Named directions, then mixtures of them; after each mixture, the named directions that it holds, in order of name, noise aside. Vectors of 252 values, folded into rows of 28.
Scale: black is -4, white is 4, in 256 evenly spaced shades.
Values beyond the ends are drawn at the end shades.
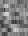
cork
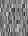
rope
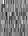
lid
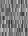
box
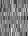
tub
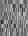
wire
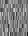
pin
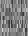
box.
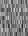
box, pin.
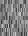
lid, tub, wire.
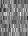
cork, tub.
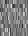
pin, rope, wire.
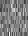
pin, tub, wire.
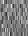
lid, pin, wire.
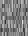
box, lid.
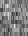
cork, lid, pin.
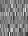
pin, rope, tub.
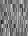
wire.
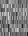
cork, pin.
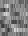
cork.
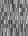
box, tub, wire.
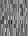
box, wire.
